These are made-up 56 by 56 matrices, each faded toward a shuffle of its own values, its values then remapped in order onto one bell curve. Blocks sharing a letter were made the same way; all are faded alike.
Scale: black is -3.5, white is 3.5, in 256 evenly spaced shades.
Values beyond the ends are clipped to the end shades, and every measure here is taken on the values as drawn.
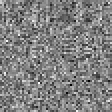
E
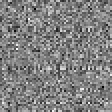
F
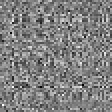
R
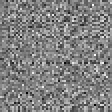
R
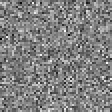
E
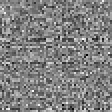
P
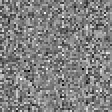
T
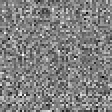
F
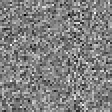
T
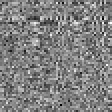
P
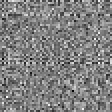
P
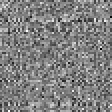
P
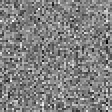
T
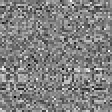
F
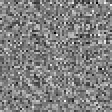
F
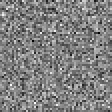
E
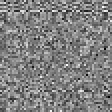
P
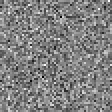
T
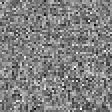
E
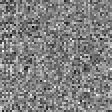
E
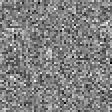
E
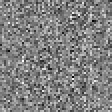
T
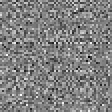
R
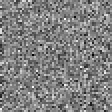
T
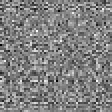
R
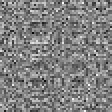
R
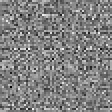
P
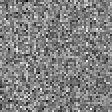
T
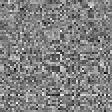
P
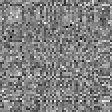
R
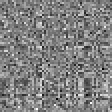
R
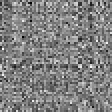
R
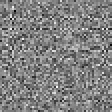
F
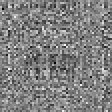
P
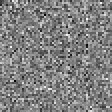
T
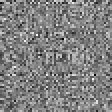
P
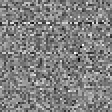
F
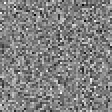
T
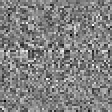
P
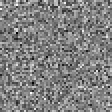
E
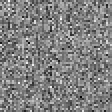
T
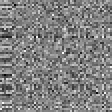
R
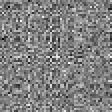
R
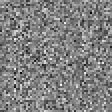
T
